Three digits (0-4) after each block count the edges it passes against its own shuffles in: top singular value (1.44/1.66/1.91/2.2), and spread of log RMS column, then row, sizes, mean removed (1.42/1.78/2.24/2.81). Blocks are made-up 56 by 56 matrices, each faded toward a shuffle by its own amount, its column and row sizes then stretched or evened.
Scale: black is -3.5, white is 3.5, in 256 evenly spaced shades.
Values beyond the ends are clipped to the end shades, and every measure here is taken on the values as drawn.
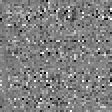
1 2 3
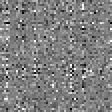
2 3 3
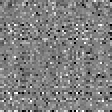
4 1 3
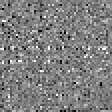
2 1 3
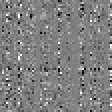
2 4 2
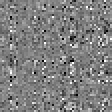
2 4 2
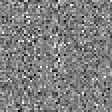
3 2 1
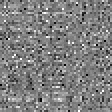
3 0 0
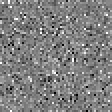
1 1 2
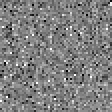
1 0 0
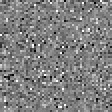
0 2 2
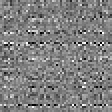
4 2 4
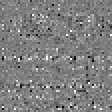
1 2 3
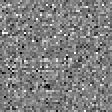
1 0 1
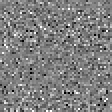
1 0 2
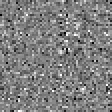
1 1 2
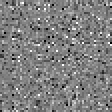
2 2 1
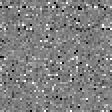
1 0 2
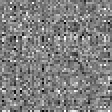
4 3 2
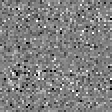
0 0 2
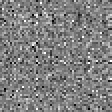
3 1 2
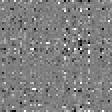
1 3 3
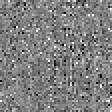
1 1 0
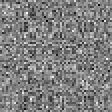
4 1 0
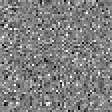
3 0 0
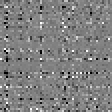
2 3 4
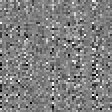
2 4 1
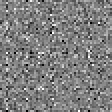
2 2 2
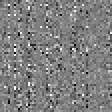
0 4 2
